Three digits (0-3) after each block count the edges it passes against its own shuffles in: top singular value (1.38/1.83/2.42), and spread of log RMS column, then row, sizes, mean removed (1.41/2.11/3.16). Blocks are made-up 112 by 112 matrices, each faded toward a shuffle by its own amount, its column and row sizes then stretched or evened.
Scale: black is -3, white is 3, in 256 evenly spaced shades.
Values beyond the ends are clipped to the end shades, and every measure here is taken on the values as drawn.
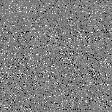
0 0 2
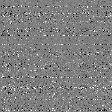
0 1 3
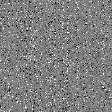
0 2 0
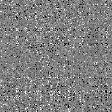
2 2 2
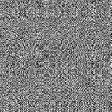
3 2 1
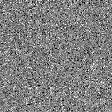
2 0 1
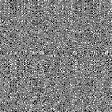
3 1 2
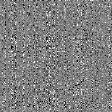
0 3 2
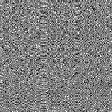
3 0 1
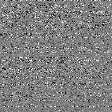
0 1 3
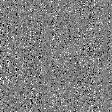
0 2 0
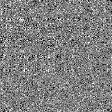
2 1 2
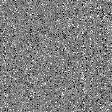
0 2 0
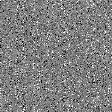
0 2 0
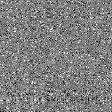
2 0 2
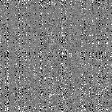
1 3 2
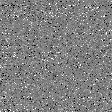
1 0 1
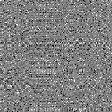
3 0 1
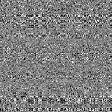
3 0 3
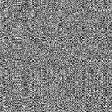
3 1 2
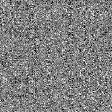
2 2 0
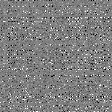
2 1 3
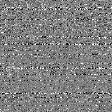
2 1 3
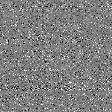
2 0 2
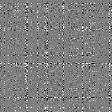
3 3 3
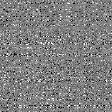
0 2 3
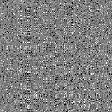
3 2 1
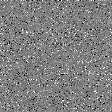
0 0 2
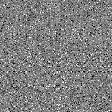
2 0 1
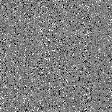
0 2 0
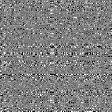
3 1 3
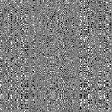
3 3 1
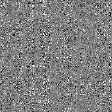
1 3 2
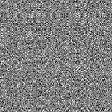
3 1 1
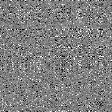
2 2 2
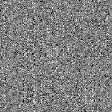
2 2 0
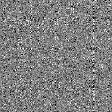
2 2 1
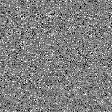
2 0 1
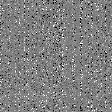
0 3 0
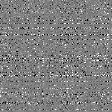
2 2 3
